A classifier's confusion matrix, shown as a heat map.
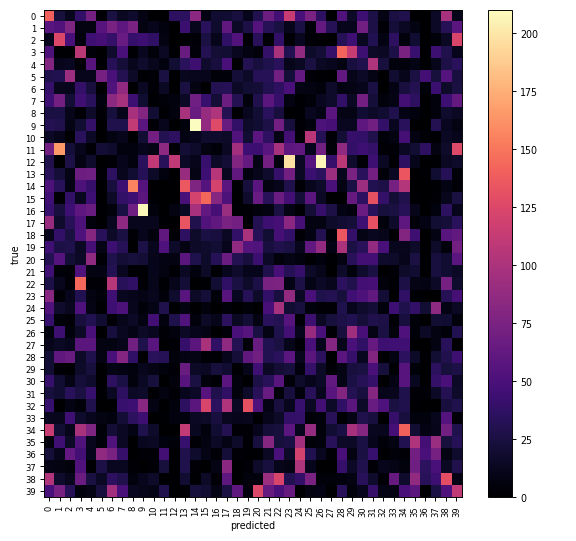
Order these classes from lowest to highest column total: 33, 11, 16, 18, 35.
11, 33, 35, 18, 16
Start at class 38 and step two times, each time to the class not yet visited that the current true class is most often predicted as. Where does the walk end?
3
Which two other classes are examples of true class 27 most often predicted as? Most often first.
15, 17
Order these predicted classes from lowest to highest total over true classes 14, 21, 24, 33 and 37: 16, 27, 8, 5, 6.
5, 27, 6, 16, 8
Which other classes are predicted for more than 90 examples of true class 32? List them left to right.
15, 17, 19
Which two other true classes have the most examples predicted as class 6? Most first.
22, 39
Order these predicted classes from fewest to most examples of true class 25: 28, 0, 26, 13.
26, 28, 0, 13
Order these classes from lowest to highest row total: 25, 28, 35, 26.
25, 26, 35, 28
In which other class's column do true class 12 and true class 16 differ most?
23
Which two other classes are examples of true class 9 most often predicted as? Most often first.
14, 16
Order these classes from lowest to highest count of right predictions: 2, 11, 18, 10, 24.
24, 18, 2, 10, 11
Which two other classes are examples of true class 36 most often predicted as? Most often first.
24, 5
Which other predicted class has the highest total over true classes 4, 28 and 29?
31
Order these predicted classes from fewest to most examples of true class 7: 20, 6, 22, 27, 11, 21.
11, 27, 20, 22, 21, 6
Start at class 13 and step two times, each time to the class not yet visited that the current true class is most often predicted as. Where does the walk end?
0
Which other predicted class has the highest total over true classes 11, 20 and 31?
1
